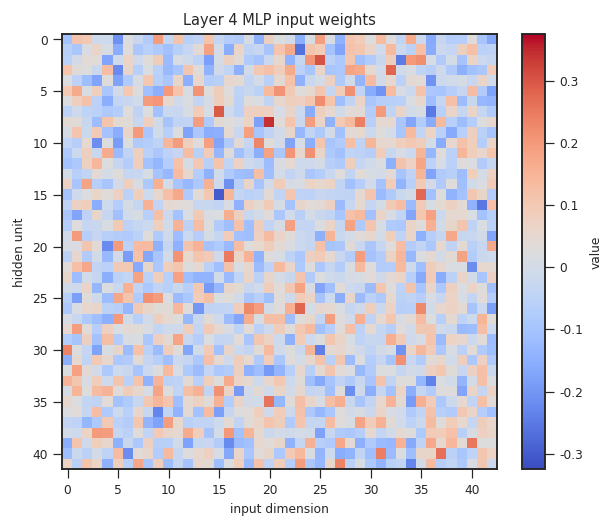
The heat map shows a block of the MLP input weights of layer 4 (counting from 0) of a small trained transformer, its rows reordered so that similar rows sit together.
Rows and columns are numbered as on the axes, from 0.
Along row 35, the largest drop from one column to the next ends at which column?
21
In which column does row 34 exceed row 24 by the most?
15
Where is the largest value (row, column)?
8, 20
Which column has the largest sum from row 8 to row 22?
35
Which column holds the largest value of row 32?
1
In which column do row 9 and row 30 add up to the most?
7
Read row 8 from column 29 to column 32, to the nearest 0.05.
0.25 -0.05 0.05 0.05
